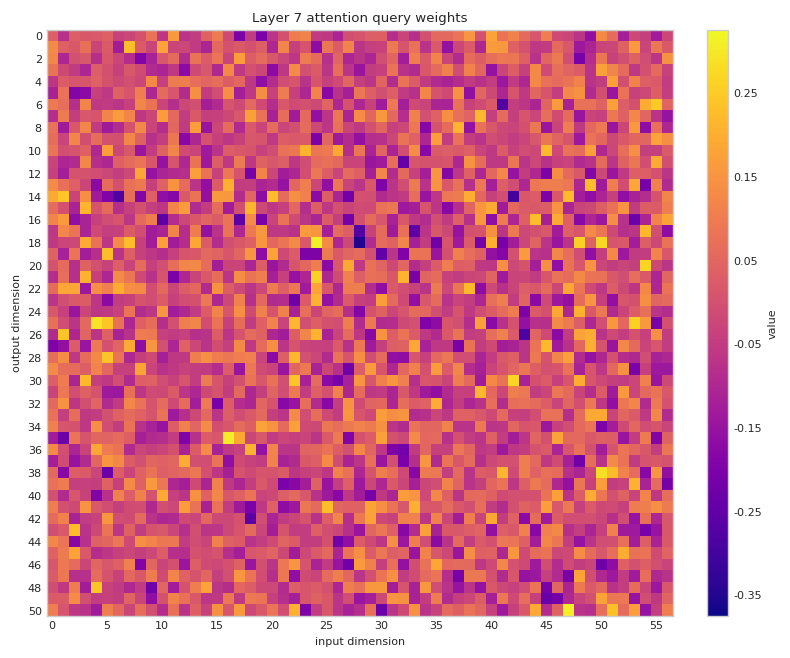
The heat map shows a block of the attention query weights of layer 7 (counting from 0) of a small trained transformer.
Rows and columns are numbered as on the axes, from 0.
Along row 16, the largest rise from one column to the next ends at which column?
18
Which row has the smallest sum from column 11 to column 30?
39
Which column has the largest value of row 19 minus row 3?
20
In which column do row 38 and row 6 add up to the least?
5
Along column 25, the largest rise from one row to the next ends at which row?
41
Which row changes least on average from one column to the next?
4
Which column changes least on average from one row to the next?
43
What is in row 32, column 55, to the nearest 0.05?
0.1
